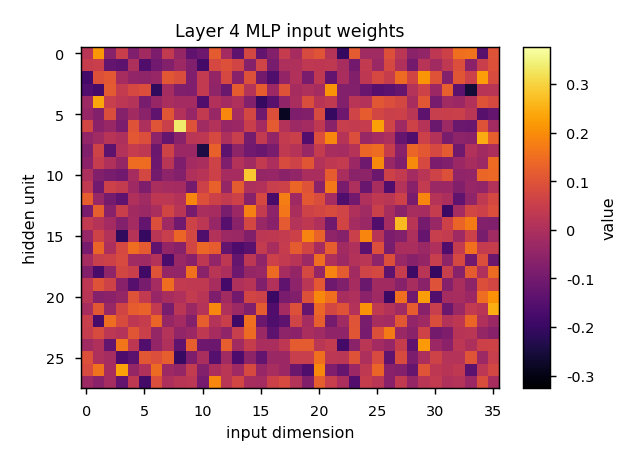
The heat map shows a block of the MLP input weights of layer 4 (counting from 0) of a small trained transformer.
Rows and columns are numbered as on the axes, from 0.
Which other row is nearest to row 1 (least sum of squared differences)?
27
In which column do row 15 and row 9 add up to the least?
3
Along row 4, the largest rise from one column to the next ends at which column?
1
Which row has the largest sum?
21
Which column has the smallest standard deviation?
18
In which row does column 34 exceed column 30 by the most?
20
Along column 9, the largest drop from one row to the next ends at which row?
13
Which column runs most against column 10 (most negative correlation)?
24
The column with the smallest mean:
16
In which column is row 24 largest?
29
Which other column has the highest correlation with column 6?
0
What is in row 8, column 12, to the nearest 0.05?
-0.15
